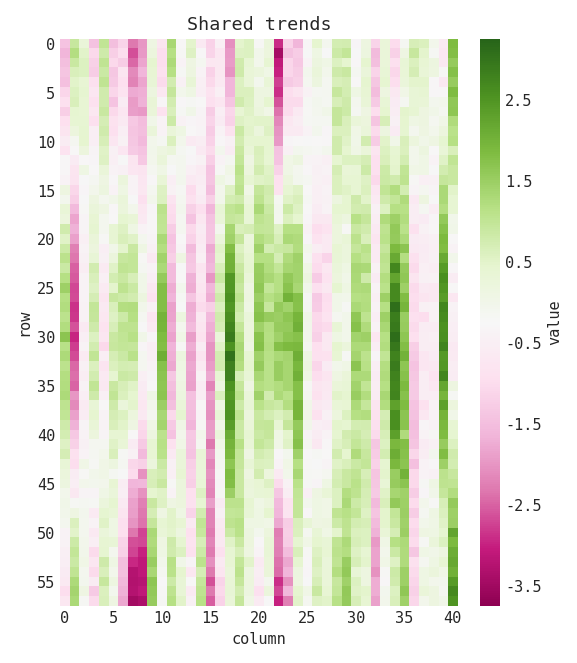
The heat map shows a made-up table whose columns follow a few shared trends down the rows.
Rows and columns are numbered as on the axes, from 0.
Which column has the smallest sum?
15
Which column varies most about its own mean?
22
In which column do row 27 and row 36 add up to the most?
34
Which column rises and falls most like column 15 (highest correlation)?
36
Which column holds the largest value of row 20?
39
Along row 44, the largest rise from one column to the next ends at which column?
9
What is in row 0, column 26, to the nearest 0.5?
0.5
